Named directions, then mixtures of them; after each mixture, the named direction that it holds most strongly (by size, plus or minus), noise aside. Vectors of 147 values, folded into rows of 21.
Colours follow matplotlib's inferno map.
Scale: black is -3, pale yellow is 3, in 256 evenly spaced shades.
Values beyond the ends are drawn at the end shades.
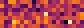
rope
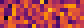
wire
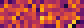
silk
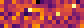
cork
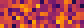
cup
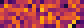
silk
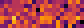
silk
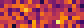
cup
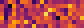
wire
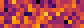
cork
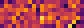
silk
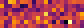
rope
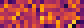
silk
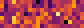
cork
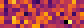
rope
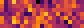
cork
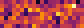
cork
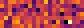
rope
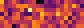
cork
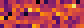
cork
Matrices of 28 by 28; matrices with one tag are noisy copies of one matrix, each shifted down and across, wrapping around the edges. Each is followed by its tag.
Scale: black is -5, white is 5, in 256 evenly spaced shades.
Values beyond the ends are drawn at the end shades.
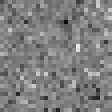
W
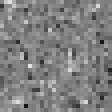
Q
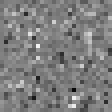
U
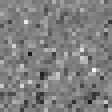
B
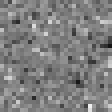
W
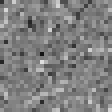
U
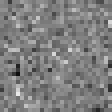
W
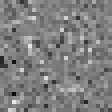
U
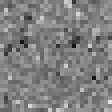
B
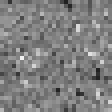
W
